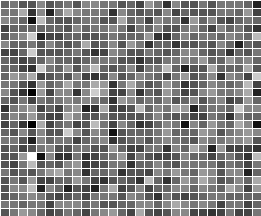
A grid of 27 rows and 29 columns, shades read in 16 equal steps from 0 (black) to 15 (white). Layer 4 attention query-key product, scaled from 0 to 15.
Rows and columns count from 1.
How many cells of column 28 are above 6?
11
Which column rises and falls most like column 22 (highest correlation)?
14
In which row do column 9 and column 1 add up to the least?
16
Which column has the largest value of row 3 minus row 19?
24
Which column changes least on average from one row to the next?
2
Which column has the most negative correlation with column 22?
12
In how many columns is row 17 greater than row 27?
18
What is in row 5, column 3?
8
